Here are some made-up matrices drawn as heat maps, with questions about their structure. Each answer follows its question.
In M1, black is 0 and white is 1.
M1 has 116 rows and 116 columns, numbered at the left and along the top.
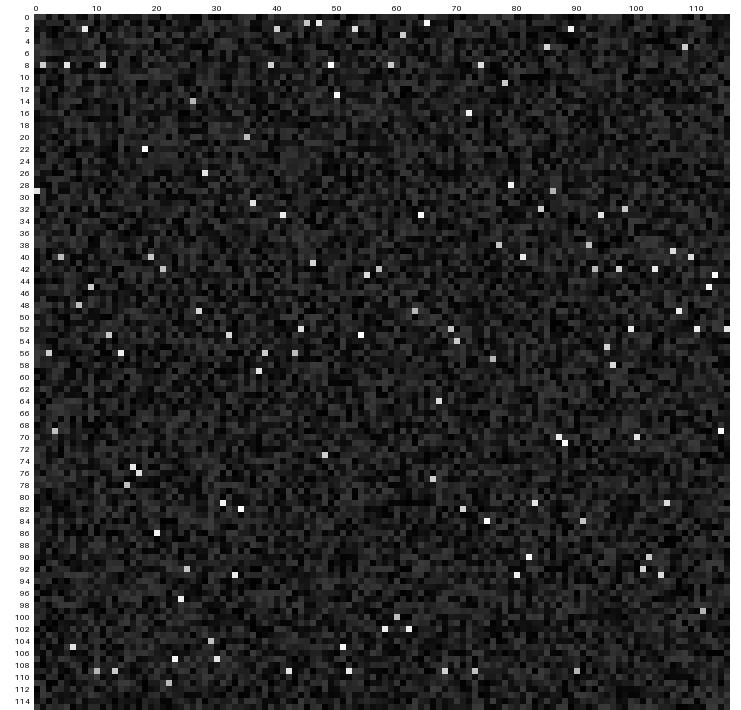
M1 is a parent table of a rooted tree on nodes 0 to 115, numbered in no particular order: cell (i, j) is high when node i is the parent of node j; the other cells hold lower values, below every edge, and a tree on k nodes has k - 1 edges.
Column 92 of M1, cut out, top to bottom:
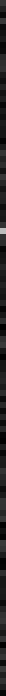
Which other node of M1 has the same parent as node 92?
77
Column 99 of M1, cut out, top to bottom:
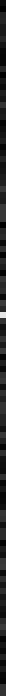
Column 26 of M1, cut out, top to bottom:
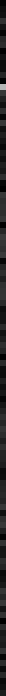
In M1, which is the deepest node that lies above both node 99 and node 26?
56
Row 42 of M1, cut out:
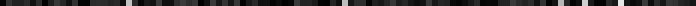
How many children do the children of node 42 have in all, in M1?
5
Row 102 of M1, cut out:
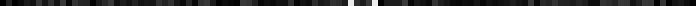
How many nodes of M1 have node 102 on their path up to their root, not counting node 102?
3
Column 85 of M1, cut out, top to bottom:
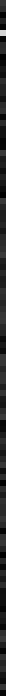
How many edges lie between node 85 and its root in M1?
4
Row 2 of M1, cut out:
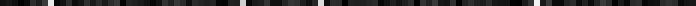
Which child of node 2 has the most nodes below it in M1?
40
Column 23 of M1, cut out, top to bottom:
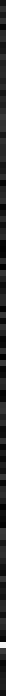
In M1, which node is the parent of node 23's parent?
49
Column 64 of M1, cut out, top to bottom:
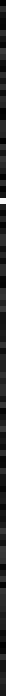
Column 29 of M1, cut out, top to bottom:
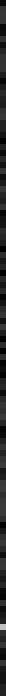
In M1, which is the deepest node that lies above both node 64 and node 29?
93
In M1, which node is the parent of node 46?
41
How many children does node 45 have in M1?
2
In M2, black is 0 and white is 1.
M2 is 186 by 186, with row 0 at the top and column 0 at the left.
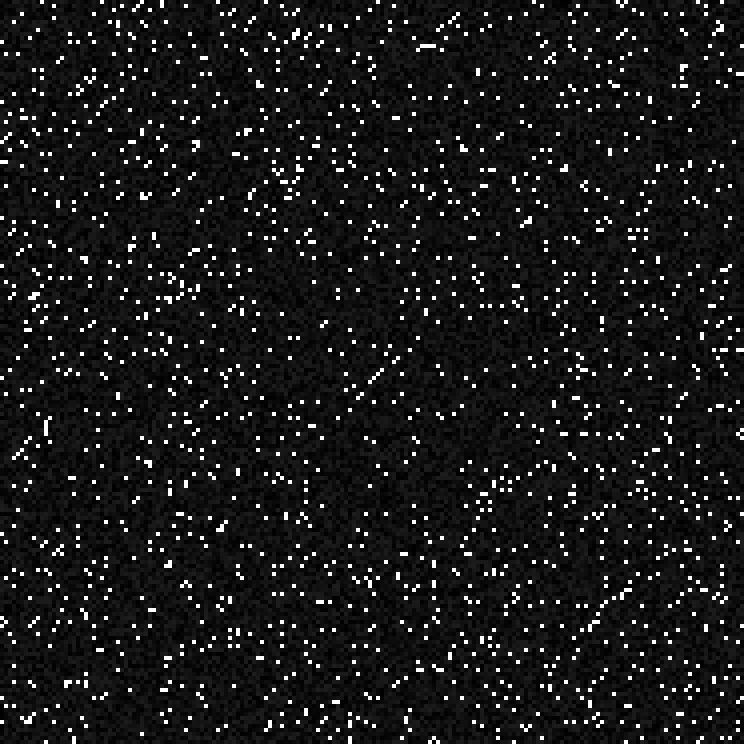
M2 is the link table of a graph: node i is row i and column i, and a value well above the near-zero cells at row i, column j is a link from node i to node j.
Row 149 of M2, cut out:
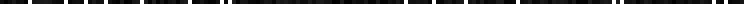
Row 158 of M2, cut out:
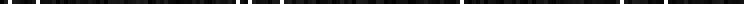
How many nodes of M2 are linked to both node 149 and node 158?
1
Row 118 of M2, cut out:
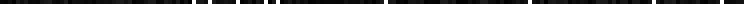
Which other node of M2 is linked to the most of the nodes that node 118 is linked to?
node 37
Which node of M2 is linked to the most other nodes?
node 180
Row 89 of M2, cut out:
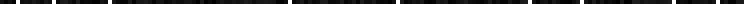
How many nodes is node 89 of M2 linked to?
9
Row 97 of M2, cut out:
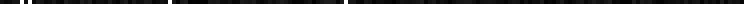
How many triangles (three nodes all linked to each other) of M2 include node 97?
0
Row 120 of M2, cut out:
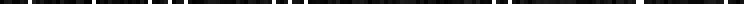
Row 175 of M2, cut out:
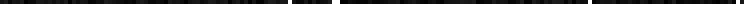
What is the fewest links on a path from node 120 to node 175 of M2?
2
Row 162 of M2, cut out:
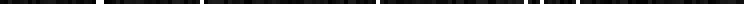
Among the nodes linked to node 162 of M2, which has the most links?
node 50
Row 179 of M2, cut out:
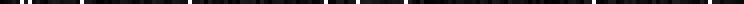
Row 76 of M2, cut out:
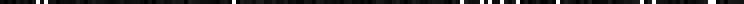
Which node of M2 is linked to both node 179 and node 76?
node 177
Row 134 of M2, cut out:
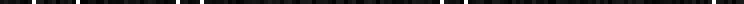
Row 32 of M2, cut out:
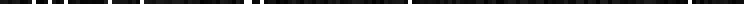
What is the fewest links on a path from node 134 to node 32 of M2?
2
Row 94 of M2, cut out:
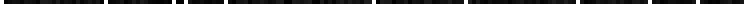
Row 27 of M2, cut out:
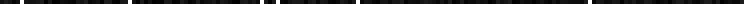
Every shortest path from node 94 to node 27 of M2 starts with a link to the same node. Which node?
node 43
